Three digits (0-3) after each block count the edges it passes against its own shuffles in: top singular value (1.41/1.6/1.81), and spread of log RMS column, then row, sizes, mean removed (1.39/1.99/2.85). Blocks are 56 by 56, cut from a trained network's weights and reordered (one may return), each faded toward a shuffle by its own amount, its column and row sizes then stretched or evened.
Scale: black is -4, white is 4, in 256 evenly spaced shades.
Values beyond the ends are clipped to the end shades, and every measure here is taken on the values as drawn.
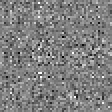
1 2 2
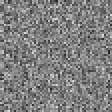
3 1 0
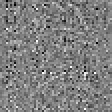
1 2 1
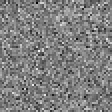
0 0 0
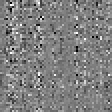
0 3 2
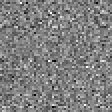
2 0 2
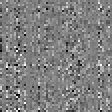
1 3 1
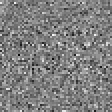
0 0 2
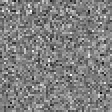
0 1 0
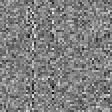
3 2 0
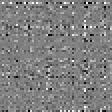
1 2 3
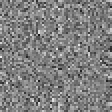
3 2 0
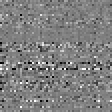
2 1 3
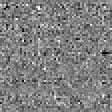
0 1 2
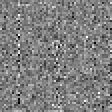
2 2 1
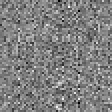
3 2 0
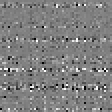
1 2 3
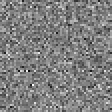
1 0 1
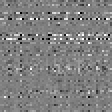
3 1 3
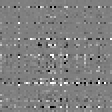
2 2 3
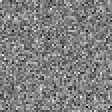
0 0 0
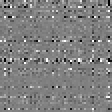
3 2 3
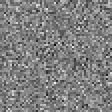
0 1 0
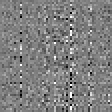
3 3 1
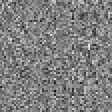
2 1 0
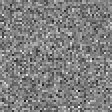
0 0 1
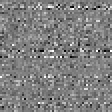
2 1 3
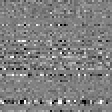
3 1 3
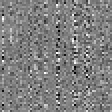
3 3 0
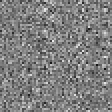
3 2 0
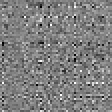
3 2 2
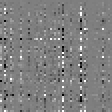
3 3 2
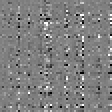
2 3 2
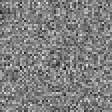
2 0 1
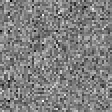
1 1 0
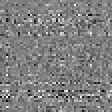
3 1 3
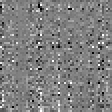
0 3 2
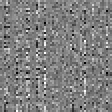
2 3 0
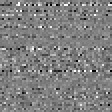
1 0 3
